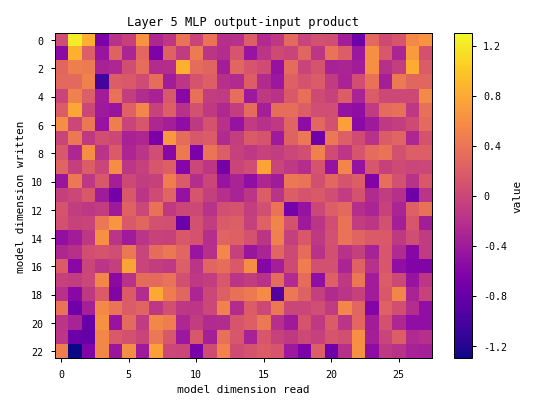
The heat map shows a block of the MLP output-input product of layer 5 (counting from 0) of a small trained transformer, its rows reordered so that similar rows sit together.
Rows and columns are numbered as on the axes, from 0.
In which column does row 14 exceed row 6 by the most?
3
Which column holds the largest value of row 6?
21
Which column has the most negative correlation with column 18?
0
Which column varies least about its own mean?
24
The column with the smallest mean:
23
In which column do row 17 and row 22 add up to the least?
1
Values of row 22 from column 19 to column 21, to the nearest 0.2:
0.2 -0.8 -0.2
